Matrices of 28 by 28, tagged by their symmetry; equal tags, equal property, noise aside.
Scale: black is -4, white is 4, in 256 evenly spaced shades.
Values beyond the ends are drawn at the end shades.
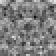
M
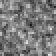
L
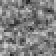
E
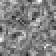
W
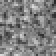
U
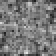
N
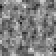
N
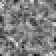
L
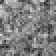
W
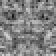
M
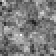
L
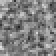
E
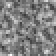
N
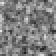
E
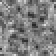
N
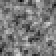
N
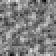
N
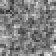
W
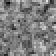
E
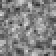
N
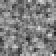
U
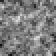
L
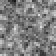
N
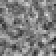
U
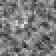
W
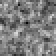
E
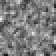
W
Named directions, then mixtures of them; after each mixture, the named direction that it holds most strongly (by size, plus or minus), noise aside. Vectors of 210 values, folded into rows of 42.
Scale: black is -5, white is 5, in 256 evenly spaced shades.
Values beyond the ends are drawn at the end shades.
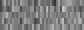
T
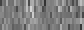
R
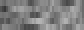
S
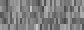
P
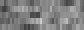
S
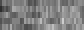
S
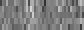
R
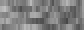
S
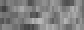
S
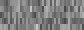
P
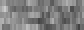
S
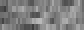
S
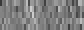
R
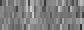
R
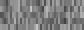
P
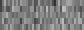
T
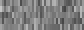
T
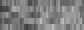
S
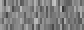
T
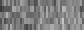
T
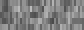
P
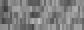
S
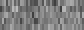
T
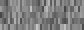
P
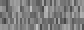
P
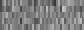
T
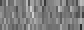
R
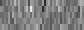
R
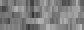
S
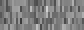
P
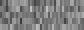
P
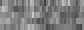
S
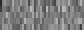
T
